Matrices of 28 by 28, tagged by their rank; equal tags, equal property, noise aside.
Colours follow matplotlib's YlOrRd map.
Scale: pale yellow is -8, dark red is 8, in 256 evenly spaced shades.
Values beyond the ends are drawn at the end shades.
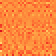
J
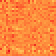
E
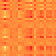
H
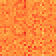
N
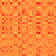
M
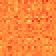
E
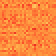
E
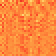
E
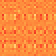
H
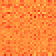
J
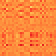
M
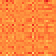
M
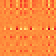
H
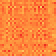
J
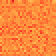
N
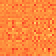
E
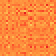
J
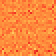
N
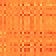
H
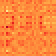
M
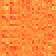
E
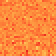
N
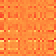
H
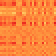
H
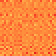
M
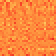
E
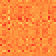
J
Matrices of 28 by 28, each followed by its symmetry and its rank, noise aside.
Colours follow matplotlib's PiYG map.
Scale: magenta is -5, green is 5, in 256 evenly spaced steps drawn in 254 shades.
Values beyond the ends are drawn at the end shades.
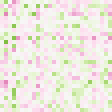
no symmetry, rank five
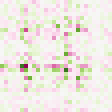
no symmetry, rank three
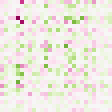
symmetric, rank four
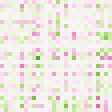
no symmetry, rank three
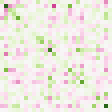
symmetric, rank four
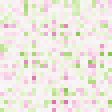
antisymmetric, rank four
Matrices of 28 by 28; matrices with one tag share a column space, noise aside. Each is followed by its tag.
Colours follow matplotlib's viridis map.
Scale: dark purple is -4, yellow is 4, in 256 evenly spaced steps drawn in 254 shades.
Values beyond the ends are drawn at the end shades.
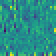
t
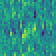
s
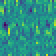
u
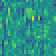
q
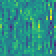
q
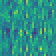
s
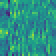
s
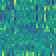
t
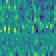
t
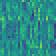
q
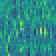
s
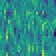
s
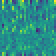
t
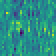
s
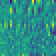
u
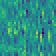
s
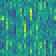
q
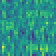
s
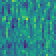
q
